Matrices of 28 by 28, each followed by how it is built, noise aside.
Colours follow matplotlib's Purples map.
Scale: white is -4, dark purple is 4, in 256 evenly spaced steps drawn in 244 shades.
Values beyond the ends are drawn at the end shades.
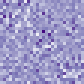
block diagonal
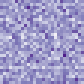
repeating columns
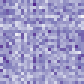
blocks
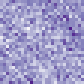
Toeplitz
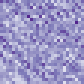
Toeplitz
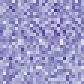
repeating columns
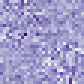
block diagonal
